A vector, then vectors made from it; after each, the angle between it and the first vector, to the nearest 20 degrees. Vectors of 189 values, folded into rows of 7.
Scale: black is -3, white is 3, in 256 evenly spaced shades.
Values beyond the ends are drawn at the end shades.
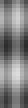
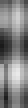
20 degrees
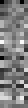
100 degrees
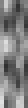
120 degrees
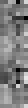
120 degrees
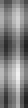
20 degrees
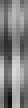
40 degrees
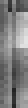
120 degrees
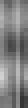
40 degrees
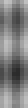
160 degrees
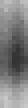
100 degrees
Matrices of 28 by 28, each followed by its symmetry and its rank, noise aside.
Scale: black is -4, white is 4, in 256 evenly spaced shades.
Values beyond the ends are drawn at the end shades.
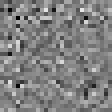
symmetric, rank five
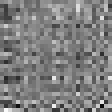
no symmetry, rank three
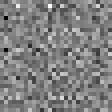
antisymmetric, rank four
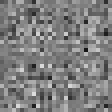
no symmetry, rank five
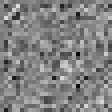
symmetric, rank five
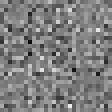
no symmetry, rank five
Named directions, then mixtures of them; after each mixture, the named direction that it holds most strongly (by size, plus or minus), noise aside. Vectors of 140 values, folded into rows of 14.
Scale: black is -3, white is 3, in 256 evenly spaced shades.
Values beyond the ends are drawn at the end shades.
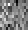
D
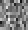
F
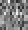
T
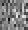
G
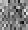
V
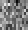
D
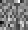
F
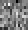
D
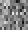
T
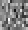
G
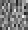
G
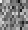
T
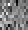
D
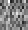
T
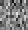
F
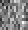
G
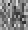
G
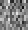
T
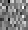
T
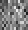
V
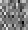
V
